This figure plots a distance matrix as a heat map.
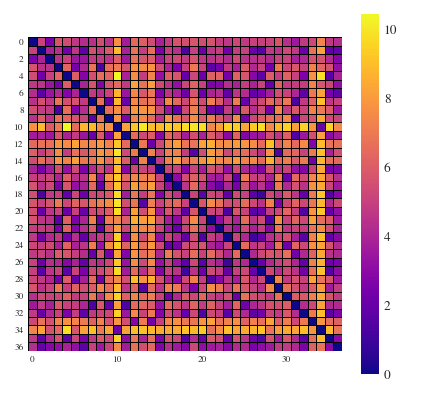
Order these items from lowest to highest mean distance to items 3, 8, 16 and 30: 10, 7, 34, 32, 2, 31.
2, 32, 31, 7, 34, 10
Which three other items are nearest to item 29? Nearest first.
13, 19, 35
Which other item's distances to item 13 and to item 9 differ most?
19
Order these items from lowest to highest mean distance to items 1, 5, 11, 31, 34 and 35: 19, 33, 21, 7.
7, 21, 19, 33
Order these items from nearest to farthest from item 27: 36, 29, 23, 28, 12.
23, 36, 29, 28, 12
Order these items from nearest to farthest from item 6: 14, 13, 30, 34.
30, 13, 14, 34
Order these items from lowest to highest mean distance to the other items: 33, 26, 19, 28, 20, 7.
26, 20, 28, 7, 19, 33
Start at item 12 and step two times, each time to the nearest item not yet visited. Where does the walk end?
33
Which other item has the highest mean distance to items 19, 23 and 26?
10
